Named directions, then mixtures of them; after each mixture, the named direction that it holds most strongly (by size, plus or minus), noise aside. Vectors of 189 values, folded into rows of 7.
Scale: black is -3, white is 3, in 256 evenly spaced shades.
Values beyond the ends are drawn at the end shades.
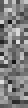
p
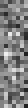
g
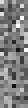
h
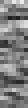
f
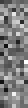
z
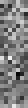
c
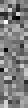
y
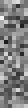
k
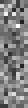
c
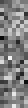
z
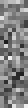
k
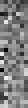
y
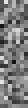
p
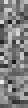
p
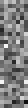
g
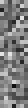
h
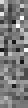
h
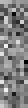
z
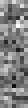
h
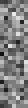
z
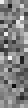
h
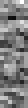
f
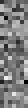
z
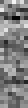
f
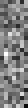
g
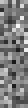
h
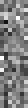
y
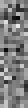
y
